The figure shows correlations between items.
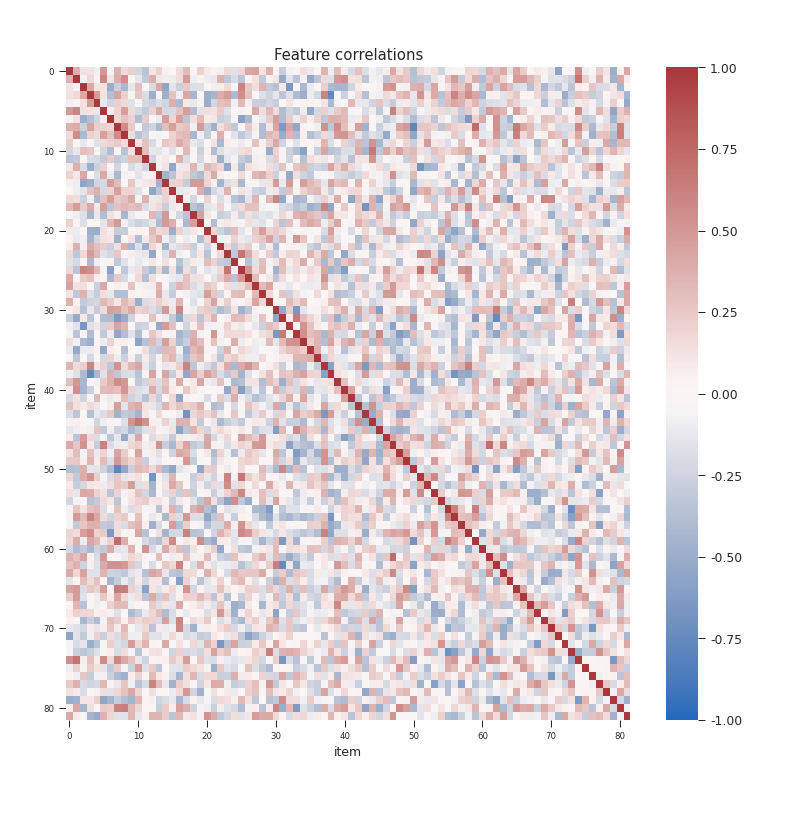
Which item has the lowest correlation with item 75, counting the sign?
21
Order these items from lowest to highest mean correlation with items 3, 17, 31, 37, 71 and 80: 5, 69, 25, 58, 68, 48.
68, 69, 5, 25, 48, 58
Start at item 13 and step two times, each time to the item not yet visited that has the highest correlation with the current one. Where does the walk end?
61
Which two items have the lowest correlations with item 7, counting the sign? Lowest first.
50, 31
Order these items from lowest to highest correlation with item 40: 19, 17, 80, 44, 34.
19, 44, 17, 34, 80
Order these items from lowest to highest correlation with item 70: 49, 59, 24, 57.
57, 24, 59, 49
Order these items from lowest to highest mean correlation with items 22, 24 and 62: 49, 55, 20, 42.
42, 55, 20, 49
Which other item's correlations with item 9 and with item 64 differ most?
16
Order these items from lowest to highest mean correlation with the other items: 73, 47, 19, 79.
79, 73, 19, 47
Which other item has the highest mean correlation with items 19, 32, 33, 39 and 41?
34
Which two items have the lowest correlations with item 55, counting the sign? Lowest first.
73, 29
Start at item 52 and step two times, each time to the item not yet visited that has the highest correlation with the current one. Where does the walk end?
25
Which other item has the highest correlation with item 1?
74
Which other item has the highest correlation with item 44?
10
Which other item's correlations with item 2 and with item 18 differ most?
14
